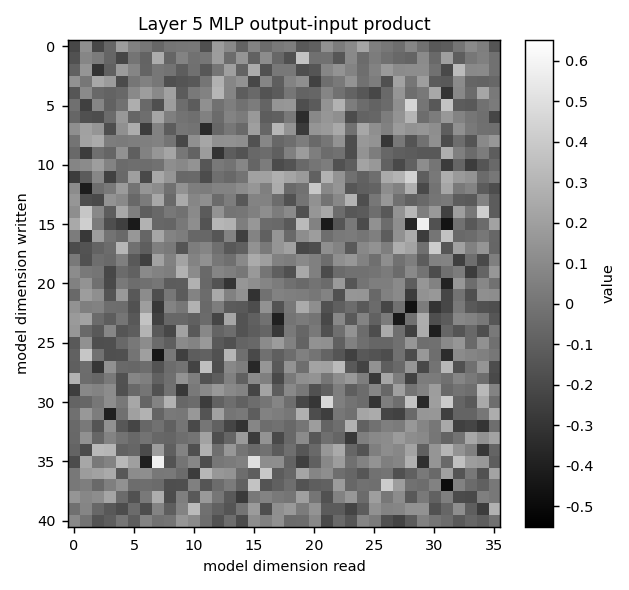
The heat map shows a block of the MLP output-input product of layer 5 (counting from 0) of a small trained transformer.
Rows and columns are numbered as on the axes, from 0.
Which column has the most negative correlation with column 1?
31
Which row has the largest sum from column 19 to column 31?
11
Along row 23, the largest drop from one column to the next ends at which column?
7
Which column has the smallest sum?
33
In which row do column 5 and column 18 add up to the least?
15
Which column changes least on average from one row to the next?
8
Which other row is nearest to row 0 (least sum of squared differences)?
2
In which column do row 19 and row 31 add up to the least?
3
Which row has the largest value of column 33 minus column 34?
34
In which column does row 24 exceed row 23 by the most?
27
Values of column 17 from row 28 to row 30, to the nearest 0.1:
-0.2 -0.1 0.1
